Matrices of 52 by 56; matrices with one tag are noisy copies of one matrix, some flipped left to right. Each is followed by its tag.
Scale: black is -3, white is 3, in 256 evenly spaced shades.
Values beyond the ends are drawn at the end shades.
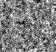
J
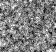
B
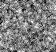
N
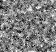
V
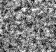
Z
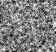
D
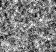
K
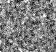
J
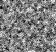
V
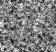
D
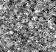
N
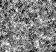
K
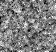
N
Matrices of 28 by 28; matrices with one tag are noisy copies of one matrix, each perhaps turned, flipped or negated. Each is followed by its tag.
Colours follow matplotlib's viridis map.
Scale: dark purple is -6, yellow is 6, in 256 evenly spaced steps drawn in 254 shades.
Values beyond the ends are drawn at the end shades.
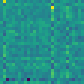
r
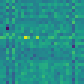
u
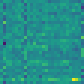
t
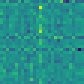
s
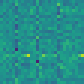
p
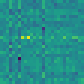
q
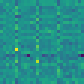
p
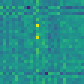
u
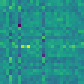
q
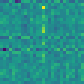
s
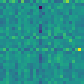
s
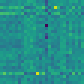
u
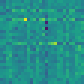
q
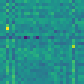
u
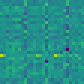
p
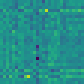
u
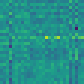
u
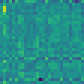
t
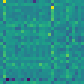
r
